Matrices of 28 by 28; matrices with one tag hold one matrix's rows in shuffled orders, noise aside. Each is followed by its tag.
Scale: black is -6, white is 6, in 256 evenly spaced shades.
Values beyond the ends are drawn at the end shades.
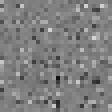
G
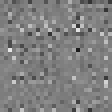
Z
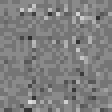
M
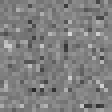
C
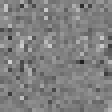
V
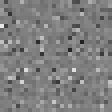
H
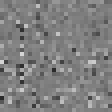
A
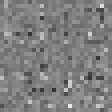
C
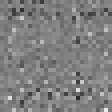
Z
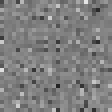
G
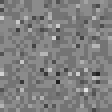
G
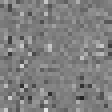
V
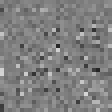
G
